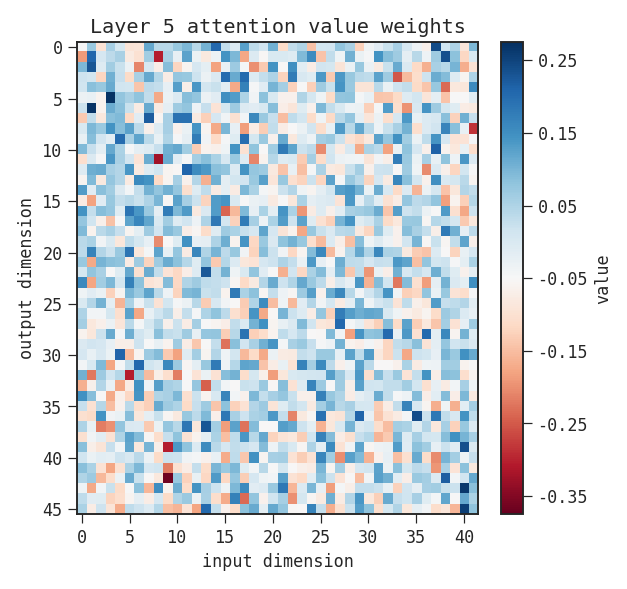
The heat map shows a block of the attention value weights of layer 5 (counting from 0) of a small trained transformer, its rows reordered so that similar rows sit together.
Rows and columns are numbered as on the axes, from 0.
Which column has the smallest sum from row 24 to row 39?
3
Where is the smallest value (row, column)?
42, 9
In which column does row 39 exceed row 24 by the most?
40
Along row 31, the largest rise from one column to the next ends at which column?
23
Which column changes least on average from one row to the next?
4
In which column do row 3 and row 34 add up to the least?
33
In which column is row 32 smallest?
5
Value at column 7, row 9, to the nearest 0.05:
0.05
